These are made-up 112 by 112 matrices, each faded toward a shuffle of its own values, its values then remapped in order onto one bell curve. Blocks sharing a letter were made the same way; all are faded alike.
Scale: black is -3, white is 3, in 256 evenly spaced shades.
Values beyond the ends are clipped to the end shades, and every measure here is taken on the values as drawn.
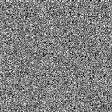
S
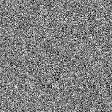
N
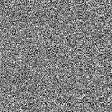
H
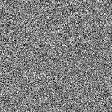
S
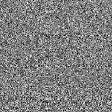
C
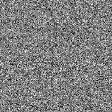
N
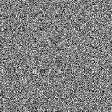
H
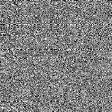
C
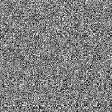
C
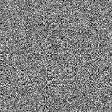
H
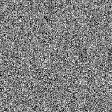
S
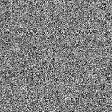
S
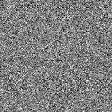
N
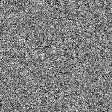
N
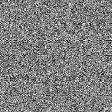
H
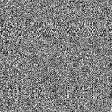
H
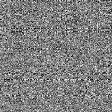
C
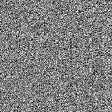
S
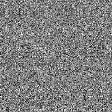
C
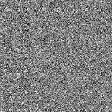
S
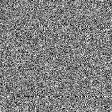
N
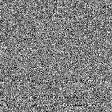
N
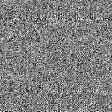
H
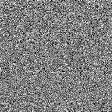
N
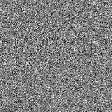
S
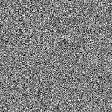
S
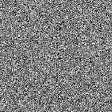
N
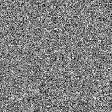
N
